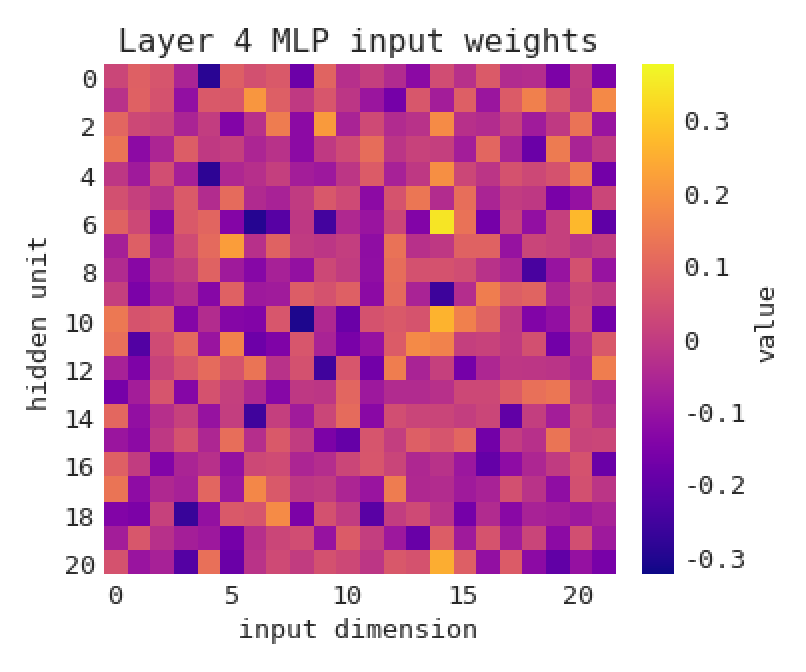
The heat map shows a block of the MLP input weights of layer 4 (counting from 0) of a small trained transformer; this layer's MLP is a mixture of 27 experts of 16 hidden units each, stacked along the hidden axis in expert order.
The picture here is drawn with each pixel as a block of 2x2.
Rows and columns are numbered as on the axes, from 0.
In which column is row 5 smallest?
19
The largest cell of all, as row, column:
6, 14
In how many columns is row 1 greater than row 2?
13
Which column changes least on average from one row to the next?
2
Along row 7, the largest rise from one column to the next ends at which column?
12
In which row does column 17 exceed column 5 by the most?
20
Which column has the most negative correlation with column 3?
7
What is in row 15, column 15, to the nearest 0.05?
0.1
